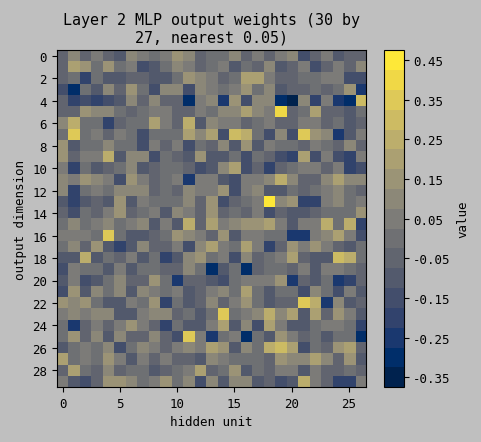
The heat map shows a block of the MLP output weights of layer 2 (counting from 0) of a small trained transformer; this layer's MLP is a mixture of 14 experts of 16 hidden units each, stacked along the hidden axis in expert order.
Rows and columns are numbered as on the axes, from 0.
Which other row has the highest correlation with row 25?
19
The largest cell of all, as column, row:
18, 13
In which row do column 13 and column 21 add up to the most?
7
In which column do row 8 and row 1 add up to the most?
4
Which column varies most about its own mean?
1
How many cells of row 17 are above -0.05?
16
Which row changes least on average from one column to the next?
2
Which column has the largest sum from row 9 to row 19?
24
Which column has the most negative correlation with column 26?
14
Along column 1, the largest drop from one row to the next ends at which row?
8
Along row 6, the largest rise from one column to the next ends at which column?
11
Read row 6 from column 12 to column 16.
-0.1 0.1 0.05 0.05 -0.05
